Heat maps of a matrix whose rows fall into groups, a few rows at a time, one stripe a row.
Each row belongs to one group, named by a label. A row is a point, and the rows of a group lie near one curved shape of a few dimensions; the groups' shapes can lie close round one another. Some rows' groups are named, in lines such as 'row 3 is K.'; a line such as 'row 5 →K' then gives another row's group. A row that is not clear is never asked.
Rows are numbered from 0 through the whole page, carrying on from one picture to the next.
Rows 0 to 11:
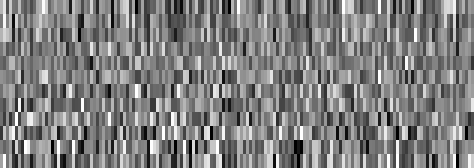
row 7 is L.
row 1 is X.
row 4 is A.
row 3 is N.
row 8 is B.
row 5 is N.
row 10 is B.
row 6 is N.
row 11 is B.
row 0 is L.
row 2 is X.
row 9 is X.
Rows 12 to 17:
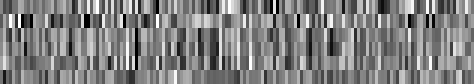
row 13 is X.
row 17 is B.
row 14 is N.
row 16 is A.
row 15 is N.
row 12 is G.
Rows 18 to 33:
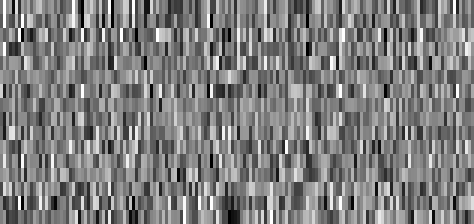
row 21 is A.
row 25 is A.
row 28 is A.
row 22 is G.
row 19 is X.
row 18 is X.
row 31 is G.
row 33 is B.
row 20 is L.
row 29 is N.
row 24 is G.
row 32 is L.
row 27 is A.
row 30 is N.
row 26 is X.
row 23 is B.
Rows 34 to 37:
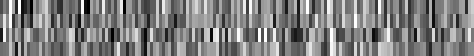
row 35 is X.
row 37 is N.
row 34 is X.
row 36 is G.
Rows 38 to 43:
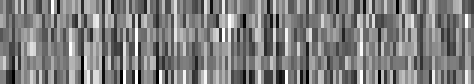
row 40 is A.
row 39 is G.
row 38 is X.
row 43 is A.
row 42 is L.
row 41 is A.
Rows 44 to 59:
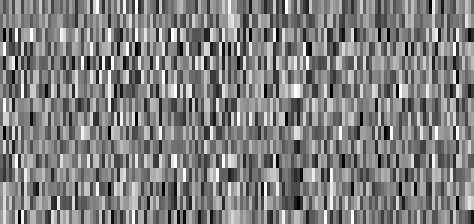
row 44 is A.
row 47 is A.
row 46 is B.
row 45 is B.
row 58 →B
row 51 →G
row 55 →B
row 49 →A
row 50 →B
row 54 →G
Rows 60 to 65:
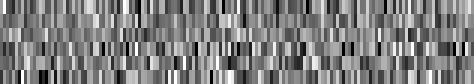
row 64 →B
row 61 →G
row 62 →X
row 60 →A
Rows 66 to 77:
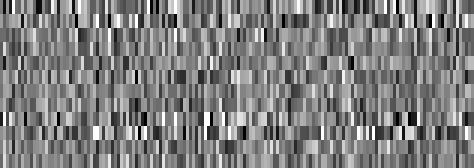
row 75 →G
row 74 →X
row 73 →N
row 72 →G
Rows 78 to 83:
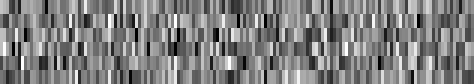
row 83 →B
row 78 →X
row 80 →N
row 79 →A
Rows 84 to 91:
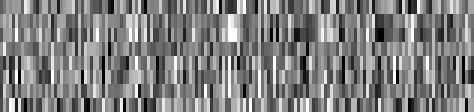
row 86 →B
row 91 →X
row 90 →G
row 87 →A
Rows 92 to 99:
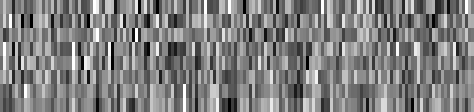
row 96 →X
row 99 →B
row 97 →G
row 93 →X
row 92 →G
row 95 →X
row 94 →A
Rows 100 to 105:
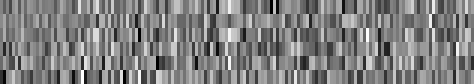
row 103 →G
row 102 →G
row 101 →A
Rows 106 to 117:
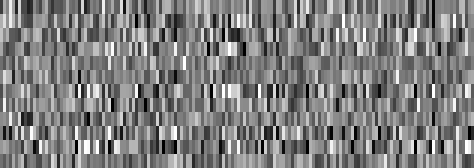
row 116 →A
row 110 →B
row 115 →B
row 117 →X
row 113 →X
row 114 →X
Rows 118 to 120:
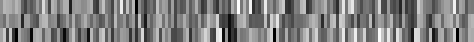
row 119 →G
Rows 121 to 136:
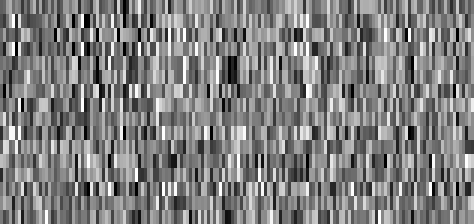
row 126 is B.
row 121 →N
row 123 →N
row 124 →X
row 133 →G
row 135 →X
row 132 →A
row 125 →B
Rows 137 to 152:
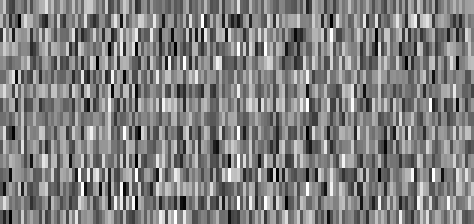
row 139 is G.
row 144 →A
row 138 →X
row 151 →A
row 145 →B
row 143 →L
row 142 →X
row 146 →A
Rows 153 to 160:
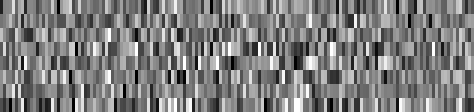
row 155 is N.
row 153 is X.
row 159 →X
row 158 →N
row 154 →N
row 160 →B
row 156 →G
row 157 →N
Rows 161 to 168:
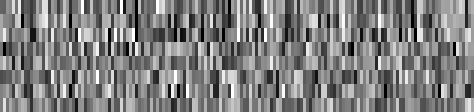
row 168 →B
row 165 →G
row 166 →B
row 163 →A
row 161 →L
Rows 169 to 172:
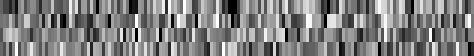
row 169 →B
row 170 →N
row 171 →A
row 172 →B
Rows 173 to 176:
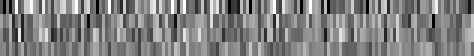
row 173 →B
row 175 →L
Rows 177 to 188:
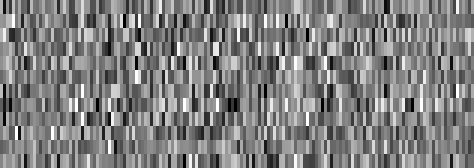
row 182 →N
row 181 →N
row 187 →A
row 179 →A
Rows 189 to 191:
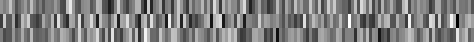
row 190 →N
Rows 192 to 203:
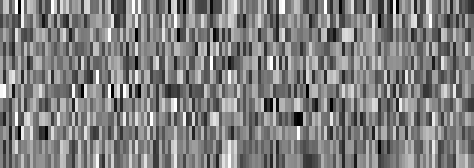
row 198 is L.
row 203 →G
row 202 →B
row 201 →X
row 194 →N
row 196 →G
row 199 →B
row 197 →A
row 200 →B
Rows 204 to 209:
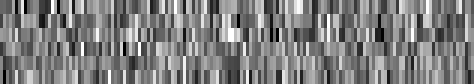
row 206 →B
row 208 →B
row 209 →B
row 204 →B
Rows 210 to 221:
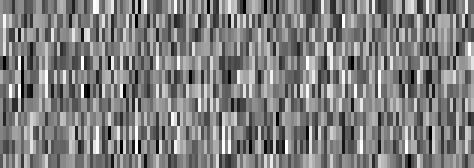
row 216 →X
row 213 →B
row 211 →L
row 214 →L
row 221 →G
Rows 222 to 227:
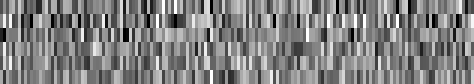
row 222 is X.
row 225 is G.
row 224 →L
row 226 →X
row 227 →G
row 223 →X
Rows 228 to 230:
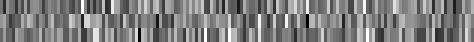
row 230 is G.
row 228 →X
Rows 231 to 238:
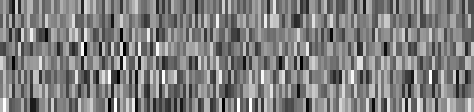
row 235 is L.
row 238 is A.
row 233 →X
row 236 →A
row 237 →G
